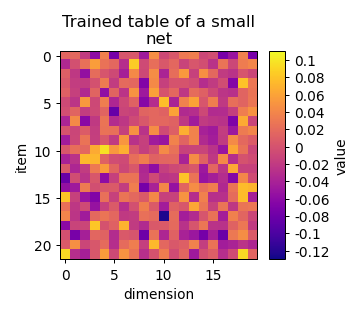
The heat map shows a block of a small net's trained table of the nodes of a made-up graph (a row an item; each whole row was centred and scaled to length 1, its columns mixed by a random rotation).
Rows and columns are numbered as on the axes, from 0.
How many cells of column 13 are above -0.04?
19
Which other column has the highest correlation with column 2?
13
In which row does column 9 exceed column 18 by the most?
20
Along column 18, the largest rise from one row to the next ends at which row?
21
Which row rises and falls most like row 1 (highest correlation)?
11
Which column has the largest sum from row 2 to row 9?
18
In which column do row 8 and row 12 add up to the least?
14
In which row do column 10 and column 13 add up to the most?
5
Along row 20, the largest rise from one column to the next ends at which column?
9
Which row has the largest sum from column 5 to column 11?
10
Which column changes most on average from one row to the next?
17
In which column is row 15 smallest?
3
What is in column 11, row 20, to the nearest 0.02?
0
